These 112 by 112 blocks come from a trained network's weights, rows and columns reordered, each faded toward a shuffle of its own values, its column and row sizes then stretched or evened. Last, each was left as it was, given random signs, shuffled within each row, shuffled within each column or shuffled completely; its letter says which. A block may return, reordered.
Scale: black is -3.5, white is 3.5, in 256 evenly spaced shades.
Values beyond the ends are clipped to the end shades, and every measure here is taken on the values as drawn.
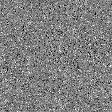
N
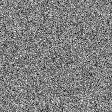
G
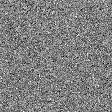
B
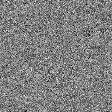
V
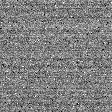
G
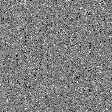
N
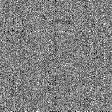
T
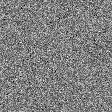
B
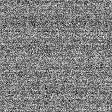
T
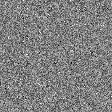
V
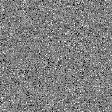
T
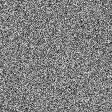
B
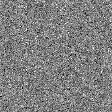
N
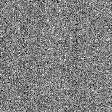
N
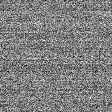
T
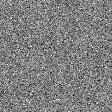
B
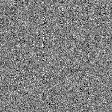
T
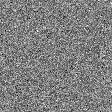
B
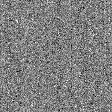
N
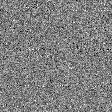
G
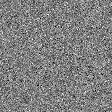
B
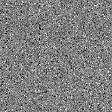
T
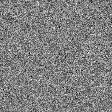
V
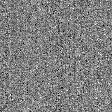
N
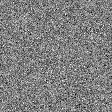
B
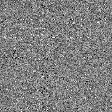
V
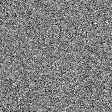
B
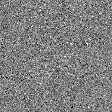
G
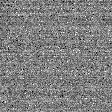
G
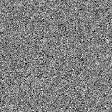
T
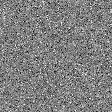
B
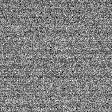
T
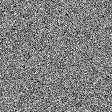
B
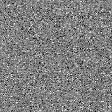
T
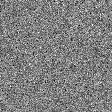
B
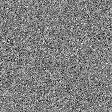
G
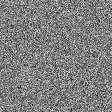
B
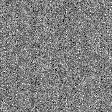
N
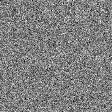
G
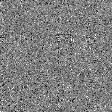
V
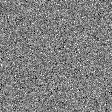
B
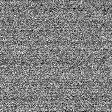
T
